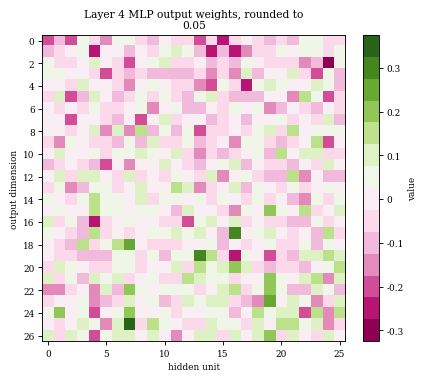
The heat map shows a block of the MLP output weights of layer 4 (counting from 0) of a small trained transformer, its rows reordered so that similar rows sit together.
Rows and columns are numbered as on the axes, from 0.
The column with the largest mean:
7
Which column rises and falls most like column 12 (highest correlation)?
19
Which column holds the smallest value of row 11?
5
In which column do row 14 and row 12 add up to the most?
4
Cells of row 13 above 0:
10
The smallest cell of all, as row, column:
2, 24
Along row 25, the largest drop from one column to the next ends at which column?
8
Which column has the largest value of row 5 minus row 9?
1
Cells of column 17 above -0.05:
14
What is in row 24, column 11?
-0.05
